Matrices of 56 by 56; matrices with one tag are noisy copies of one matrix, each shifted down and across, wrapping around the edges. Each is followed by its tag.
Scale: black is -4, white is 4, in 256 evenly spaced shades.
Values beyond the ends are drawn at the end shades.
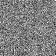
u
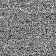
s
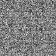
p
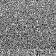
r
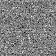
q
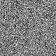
u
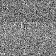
r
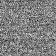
s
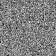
u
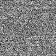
q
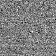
q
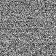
s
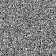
u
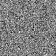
u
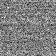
s
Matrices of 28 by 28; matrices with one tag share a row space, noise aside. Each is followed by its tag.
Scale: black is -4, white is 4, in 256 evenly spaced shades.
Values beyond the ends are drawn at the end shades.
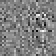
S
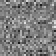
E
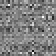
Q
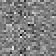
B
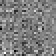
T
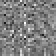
B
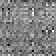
Q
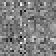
B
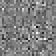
S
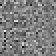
T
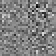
S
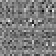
Q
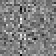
B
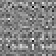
Q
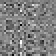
B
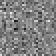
T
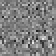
S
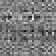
Q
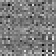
Q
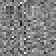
B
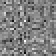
B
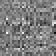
E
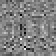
B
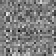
E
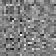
B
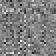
B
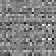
Q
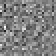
T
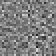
S
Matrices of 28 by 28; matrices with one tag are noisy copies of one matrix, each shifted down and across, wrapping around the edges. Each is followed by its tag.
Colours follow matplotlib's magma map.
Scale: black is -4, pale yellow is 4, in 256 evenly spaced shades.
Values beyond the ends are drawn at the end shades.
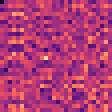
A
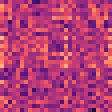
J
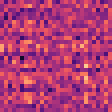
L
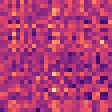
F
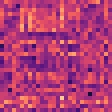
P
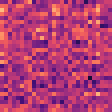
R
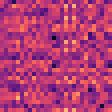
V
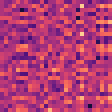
A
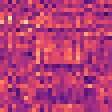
P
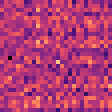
L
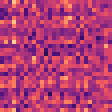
L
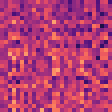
F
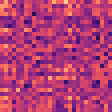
J
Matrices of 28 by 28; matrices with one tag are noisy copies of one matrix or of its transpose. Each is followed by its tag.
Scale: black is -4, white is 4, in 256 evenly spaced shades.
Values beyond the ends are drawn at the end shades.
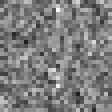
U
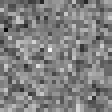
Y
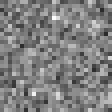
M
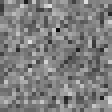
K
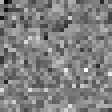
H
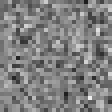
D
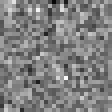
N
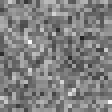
K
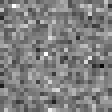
D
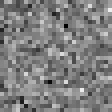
Y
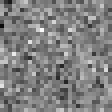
K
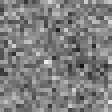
K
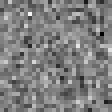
D
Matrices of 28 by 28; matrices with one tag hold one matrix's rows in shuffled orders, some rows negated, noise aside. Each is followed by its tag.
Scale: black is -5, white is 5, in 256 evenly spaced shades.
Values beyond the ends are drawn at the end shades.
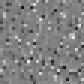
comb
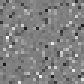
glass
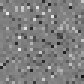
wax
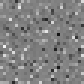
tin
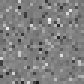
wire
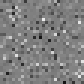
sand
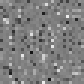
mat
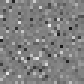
wire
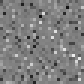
comb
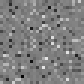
mat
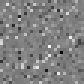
wire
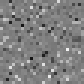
mat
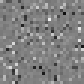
sand
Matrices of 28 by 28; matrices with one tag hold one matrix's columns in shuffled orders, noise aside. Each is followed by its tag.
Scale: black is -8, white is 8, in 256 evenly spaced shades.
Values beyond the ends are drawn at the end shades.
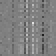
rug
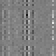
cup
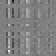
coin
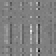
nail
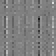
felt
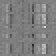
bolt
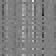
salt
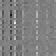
cup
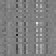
rug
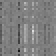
nail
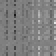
cup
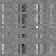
bolt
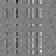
coin
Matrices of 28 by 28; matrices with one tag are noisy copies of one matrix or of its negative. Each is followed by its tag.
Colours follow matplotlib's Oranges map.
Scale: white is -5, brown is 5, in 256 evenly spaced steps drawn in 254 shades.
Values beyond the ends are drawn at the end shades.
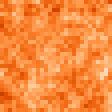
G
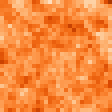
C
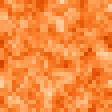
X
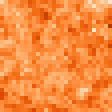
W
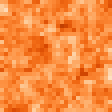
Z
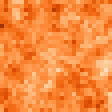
G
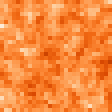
G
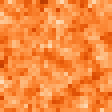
X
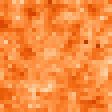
G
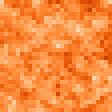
C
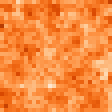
G
